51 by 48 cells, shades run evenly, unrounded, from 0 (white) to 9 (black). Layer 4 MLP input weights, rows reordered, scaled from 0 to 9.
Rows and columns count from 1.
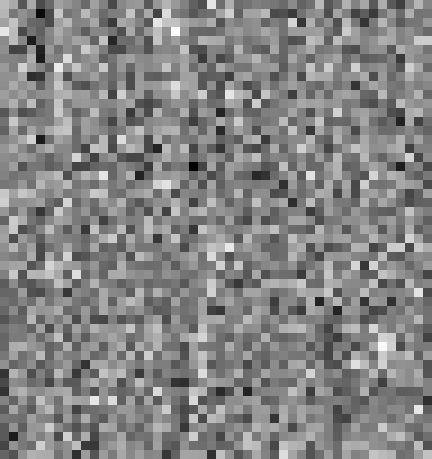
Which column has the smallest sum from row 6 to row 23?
7
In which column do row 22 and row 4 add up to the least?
1
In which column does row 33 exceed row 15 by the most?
8
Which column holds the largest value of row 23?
33
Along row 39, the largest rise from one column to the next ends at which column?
45
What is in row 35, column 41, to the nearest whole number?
5
